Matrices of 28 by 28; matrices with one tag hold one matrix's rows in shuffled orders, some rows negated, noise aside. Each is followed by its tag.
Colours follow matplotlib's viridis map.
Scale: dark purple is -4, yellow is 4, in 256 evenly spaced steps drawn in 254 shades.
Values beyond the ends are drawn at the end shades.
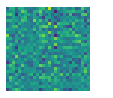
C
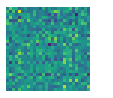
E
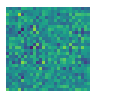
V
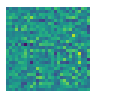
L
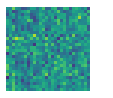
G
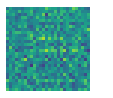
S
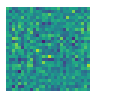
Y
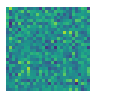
E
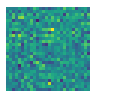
Y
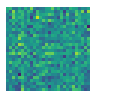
Y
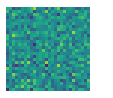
G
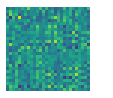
E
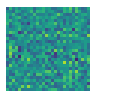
E
